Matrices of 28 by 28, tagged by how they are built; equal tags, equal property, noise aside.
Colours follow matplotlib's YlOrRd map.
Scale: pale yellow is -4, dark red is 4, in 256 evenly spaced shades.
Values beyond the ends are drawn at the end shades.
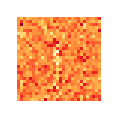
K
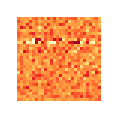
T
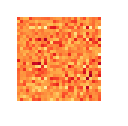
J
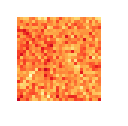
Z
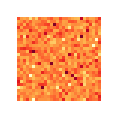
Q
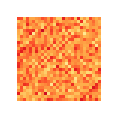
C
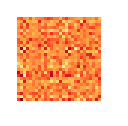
J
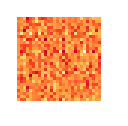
J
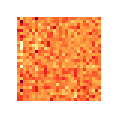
K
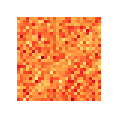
C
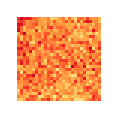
Z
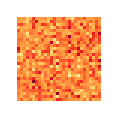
K
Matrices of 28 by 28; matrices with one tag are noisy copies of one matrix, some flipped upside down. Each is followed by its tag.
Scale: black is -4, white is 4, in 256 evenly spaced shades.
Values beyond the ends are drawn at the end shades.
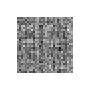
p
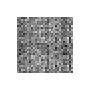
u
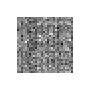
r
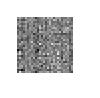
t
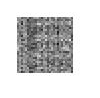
r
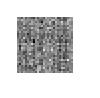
p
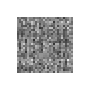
p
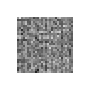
t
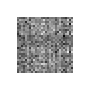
u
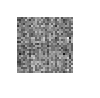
u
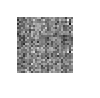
u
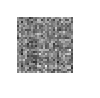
r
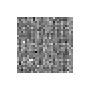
p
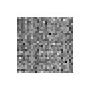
t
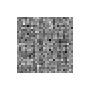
p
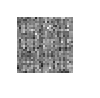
p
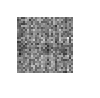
u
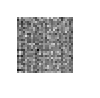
t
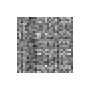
r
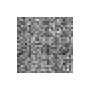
u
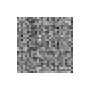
r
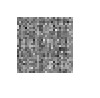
p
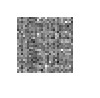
r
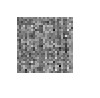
p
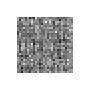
p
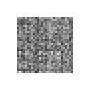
t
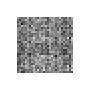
u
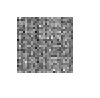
t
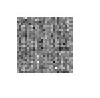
p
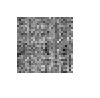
u
